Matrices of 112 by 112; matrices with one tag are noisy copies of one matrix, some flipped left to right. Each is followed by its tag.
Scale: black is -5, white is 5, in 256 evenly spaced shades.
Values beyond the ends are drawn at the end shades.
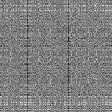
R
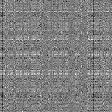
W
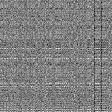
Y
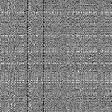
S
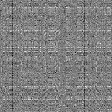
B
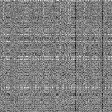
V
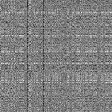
S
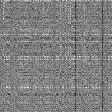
V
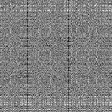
R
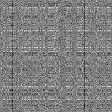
B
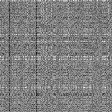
V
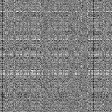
W
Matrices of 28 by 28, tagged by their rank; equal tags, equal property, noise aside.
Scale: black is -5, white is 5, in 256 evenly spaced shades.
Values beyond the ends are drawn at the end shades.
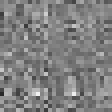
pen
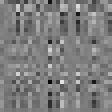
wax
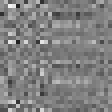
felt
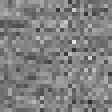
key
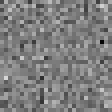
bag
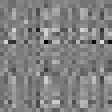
wax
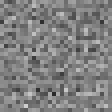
bag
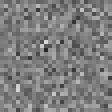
bag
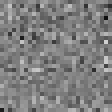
key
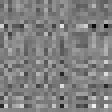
wax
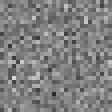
bag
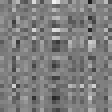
wax
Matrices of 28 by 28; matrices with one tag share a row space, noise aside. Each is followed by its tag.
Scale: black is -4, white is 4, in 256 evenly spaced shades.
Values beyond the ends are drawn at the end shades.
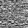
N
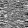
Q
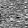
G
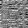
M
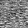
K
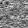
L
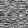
K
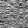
K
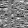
Q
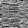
M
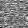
K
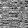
M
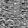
L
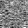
L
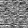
K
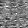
K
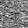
L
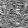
G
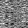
L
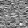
K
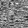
N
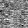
L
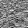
N
